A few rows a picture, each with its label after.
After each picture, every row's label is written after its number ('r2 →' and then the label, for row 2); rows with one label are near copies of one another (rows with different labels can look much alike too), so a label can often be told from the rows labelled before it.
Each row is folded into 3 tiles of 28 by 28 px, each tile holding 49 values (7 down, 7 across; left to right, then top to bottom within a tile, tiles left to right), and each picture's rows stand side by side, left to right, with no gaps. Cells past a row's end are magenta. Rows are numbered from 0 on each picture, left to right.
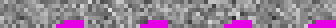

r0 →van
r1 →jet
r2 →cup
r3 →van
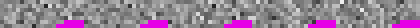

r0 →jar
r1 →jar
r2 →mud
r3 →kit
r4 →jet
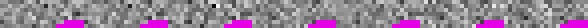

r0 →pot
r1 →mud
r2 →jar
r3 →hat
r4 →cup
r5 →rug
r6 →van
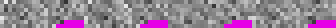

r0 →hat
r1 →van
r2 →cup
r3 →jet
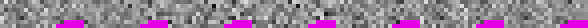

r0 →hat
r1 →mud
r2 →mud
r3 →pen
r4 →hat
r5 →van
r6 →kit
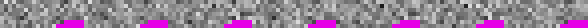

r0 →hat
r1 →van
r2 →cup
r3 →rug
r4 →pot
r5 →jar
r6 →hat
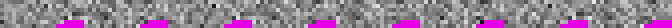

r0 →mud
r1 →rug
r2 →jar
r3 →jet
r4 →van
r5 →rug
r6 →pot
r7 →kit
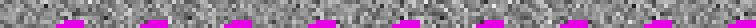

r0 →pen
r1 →hat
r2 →van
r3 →cup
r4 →mud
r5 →jet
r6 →kit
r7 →mud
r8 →mud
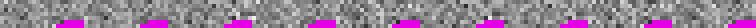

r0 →hat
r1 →jet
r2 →cup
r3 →kit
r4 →rug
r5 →pot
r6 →jar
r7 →rug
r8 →van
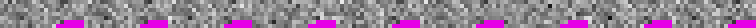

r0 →rug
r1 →jet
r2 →jet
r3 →cup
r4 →hat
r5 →kit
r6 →mud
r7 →van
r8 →hat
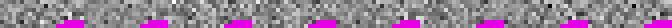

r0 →cup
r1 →cup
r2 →hat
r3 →hat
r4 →cup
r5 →jet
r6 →pot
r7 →pen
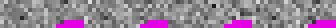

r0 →jet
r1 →van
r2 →pen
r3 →hat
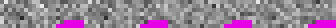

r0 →van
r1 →rug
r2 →jar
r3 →kit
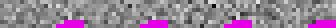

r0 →jar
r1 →pot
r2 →jar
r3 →jet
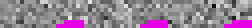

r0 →jar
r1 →van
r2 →mud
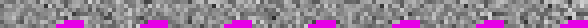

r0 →pen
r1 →hat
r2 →jar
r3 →rug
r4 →mud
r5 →pen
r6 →cup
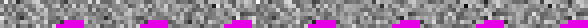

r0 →kit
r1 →hat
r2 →jar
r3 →kit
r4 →mud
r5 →mud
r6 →mud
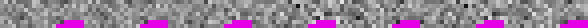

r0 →rug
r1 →rug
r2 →cup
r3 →pot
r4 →jet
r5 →pot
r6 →jet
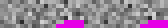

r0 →cup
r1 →cup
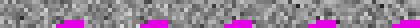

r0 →rug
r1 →hat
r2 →pen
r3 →pot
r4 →pot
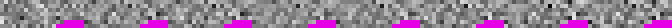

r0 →van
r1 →pen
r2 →pen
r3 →pot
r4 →pot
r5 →jar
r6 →mud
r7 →mud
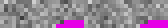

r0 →hat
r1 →kit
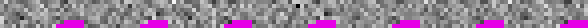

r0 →van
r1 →pen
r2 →rug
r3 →pot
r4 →kit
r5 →hat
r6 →kit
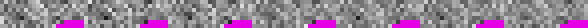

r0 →van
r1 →jet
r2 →rug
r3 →rug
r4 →hat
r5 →rug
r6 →kit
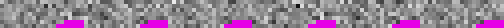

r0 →pen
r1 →van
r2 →hat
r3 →jar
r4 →rug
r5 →rug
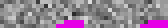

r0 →pen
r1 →jet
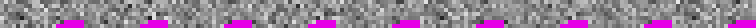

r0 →van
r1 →cup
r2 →rug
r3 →pen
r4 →hat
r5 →jet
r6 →mud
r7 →rug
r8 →jet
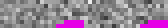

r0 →cup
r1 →kit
